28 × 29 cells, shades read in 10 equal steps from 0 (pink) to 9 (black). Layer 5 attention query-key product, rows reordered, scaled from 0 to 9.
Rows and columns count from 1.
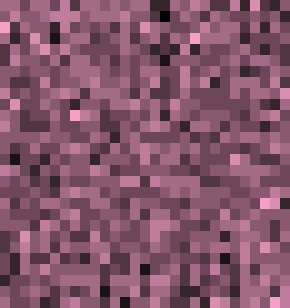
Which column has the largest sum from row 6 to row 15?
17
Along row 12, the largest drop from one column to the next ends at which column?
20
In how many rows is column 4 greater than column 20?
17
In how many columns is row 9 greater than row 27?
7
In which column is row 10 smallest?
2
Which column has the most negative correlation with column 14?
24
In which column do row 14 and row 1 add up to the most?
25
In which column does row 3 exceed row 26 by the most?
27
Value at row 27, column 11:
8
